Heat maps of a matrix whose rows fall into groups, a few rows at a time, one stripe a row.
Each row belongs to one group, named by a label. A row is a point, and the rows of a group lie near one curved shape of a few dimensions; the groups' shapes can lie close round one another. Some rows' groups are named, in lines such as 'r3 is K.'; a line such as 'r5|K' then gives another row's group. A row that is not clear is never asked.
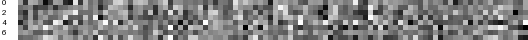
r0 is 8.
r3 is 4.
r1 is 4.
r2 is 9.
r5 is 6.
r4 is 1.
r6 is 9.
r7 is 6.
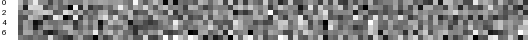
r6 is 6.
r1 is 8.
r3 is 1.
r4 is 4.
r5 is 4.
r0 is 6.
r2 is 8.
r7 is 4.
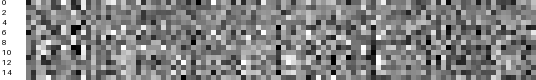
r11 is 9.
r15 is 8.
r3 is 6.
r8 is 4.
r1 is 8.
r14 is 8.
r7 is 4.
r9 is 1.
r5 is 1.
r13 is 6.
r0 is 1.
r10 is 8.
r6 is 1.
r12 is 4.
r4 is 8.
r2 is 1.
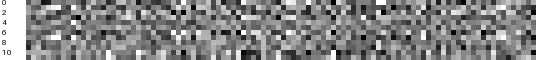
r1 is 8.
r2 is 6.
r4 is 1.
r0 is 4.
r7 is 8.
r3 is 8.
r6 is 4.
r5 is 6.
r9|9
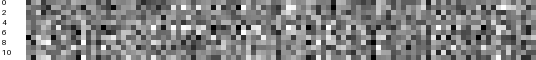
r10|1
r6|8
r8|8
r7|1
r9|4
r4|8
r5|4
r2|9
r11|8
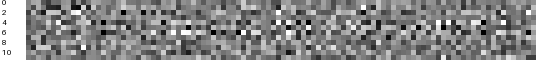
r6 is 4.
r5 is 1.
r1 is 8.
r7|6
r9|8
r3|8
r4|4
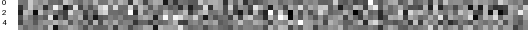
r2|6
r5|4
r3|4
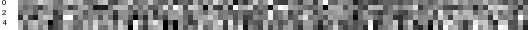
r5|6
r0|8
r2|4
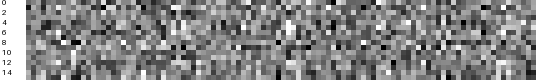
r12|8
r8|1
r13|4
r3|6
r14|1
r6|4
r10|1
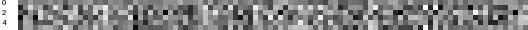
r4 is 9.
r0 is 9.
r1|1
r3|6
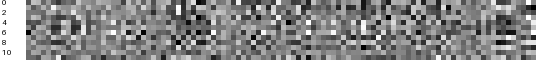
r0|6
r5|8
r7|6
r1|6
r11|4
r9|6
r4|1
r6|1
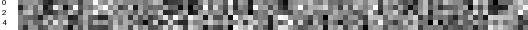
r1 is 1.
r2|6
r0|6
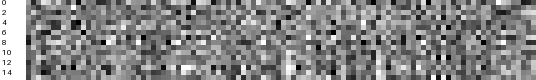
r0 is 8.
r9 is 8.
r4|8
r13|4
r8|6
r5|1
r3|1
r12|9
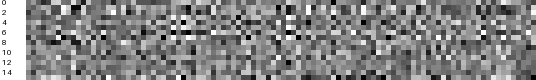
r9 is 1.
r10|4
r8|8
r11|4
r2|1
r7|4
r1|1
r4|6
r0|8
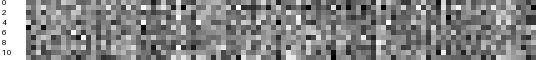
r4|1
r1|6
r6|1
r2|6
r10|9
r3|6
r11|8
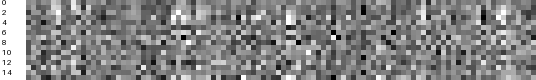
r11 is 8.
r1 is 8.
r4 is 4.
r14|8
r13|1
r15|4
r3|4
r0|1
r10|9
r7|6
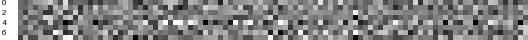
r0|4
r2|8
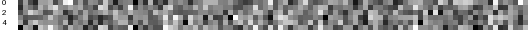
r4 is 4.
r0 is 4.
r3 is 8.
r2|1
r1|6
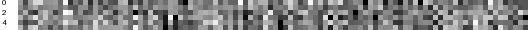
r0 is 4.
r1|1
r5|6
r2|4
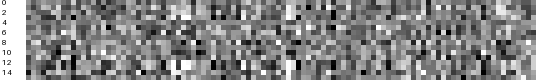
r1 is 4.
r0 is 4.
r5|4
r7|1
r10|6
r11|1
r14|6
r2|8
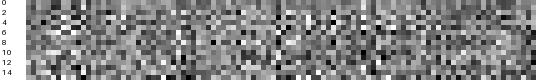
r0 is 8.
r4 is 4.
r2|4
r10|8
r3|1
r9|9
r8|8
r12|6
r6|8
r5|1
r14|8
